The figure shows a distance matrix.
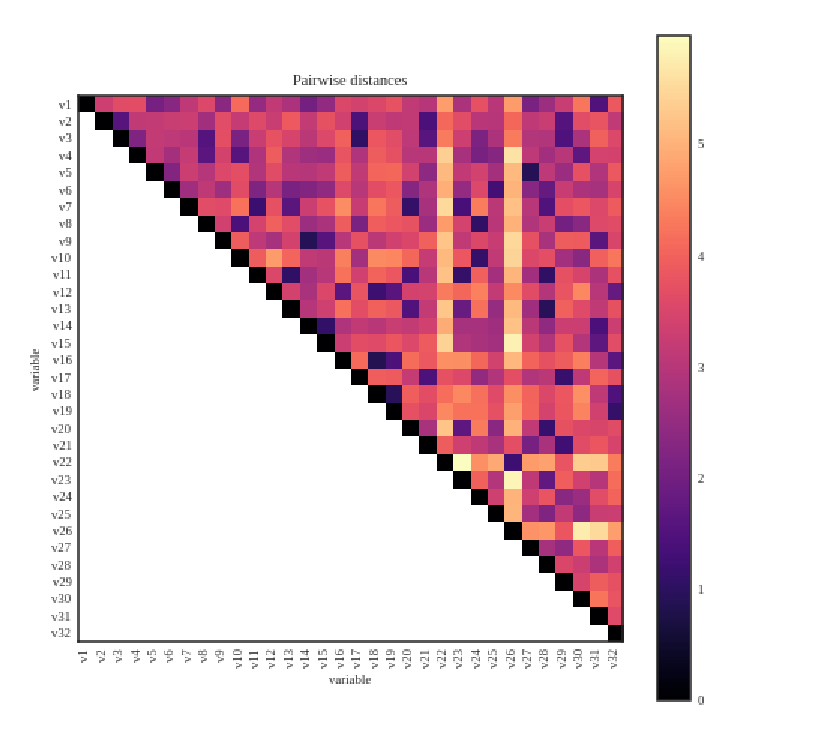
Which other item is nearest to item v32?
v19
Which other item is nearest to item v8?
v24
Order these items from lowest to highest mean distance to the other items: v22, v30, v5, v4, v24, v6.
v6, v4, v5, v24, v30, v22
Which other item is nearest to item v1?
v31
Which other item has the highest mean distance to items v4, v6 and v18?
v26
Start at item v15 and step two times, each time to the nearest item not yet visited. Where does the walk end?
v9
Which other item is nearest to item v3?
v17
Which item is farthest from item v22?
v23
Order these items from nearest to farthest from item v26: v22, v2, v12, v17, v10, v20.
v22, v17, v2, v12, v20, v10
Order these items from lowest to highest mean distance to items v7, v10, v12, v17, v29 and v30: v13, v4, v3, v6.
v3, v4, v6, v13
